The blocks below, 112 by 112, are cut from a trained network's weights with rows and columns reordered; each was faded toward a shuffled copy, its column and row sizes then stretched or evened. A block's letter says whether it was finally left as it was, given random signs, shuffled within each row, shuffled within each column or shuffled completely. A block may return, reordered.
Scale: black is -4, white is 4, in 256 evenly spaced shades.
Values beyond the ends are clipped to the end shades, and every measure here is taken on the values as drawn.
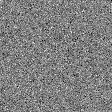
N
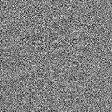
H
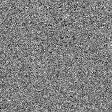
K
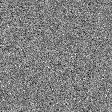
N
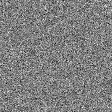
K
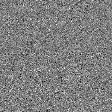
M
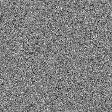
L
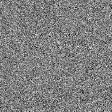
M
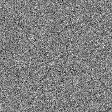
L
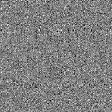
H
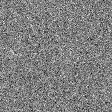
N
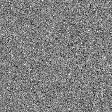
L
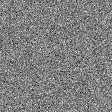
N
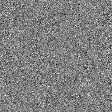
M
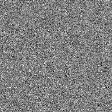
M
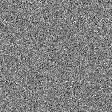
K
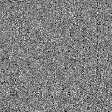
H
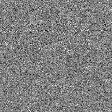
H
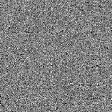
H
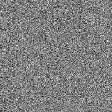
H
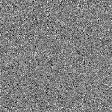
H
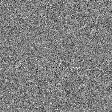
K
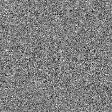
M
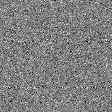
K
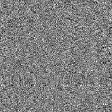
H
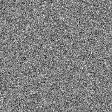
L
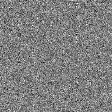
L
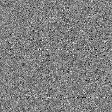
M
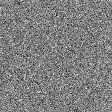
K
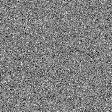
K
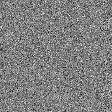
L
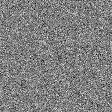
N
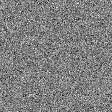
K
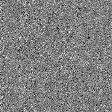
L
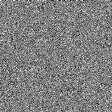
K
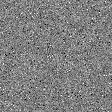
N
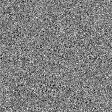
K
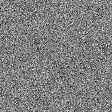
L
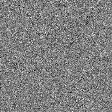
M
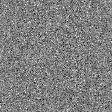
L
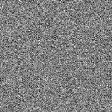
H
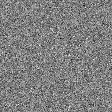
K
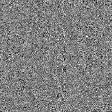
H
